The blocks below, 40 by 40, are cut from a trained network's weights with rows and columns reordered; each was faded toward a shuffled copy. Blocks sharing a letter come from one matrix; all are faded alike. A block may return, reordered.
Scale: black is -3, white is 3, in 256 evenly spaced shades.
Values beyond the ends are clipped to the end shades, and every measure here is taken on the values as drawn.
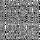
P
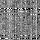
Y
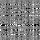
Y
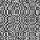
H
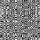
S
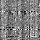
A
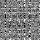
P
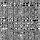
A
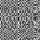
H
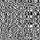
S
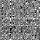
P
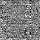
P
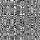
S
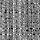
A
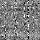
P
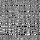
Y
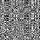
S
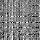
A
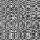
H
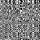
S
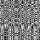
H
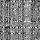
A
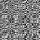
H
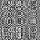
H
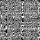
P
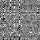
P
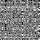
P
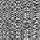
H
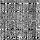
A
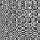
H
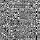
P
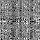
A
